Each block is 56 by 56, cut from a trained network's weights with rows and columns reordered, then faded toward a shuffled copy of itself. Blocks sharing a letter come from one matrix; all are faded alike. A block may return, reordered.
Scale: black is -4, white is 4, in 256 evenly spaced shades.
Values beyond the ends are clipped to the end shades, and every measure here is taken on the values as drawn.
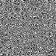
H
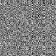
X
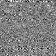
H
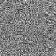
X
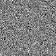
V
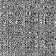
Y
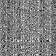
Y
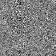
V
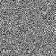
X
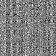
Y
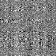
Y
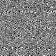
H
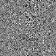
V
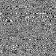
H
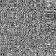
X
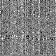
Y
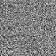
X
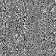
V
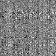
Y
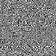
H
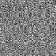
X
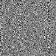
V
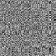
X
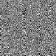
V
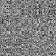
X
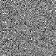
V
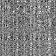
Y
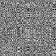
X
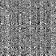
Y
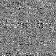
H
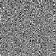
V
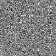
V
